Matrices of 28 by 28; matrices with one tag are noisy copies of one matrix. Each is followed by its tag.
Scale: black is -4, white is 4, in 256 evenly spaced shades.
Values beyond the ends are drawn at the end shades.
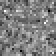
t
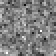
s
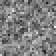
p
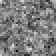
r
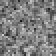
t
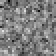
s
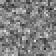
s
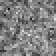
t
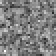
s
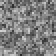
s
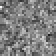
t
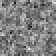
r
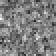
s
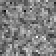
t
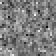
s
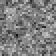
p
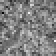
t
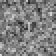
p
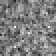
t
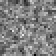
t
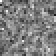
t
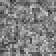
t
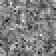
r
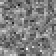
s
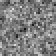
p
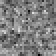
s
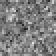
p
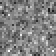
t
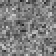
p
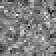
t
